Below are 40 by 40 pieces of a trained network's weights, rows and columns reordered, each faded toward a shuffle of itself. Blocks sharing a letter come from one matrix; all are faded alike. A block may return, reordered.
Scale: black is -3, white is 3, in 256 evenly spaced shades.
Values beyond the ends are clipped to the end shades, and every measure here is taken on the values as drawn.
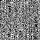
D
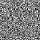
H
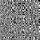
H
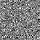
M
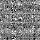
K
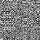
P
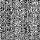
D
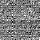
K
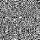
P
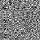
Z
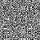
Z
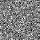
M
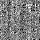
D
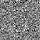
M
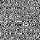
Z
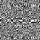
Z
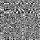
Z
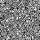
M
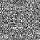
Z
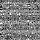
K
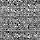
K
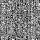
D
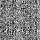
D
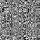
H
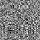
H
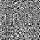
H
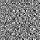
H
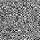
P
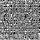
K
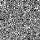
M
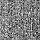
D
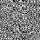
H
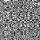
Z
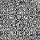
P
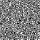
M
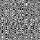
H
